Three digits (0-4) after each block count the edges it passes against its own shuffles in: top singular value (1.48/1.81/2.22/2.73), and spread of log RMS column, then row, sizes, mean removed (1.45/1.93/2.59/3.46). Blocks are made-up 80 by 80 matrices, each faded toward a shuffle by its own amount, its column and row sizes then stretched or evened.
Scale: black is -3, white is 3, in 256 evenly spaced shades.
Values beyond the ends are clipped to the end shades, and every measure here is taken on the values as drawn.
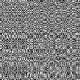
4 1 2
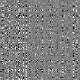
3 4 3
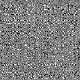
3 1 3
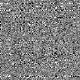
2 2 3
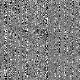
0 4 1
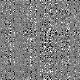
1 4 2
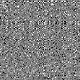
3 2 2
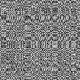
4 0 1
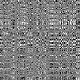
4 3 3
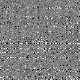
2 1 3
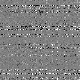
1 1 4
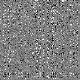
1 3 2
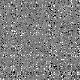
2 2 2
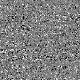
1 1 2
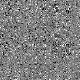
1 2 2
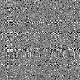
3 2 3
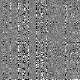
3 4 2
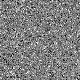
1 0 0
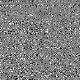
0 1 3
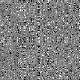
3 2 0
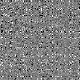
2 3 3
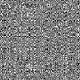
3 2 2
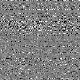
2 0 4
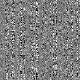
1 4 1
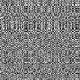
4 2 3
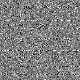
1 1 3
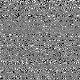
1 0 4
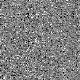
1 1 1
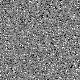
0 0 0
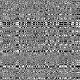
4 2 4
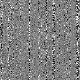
1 4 0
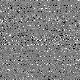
1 0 3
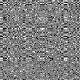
4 1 3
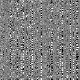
3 4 1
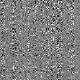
1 4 3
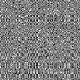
4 2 2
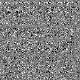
0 2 3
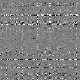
3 2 4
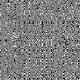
3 3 1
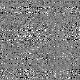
0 3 4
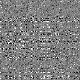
3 1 3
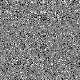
1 0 2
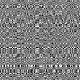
4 0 4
